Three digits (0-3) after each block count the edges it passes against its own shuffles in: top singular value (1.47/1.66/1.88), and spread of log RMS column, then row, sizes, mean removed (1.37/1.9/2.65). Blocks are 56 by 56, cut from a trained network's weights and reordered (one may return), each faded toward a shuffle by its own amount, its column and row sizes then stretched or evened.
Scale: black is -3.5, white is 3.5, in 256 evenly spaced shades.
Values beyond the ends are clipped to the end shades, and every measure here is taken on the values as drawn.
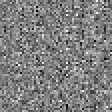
1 2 0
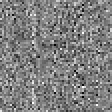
1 2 0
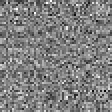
2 0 1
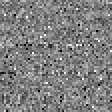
0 0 0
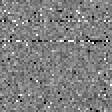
1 0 1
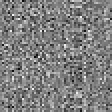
3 2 1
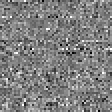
1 0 2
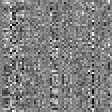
3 3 0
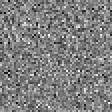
1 1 1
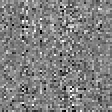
0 3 1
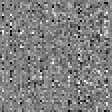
0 3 1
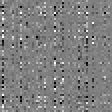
3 3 2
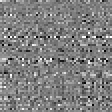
2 1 3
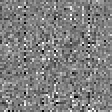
1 2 2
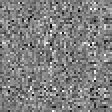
1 2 2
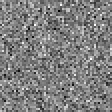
0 0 0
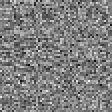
3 0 1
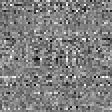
3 1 3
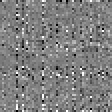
0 3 2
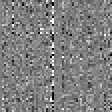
2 3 1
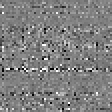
1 1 3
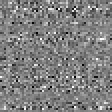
1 1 3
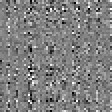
2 3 2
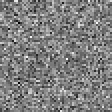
2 0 0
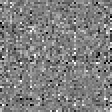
0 2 2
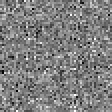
1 1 1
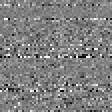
0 0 3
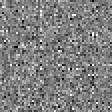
0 2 1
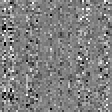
0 3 0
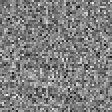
1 0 0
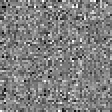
1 1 2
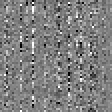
2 3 0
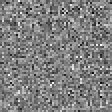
1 1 1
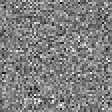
2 2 0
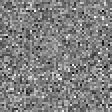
0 0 1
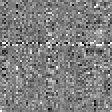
2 2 1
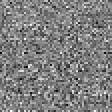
2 0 2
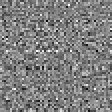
2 1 2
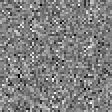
0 1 0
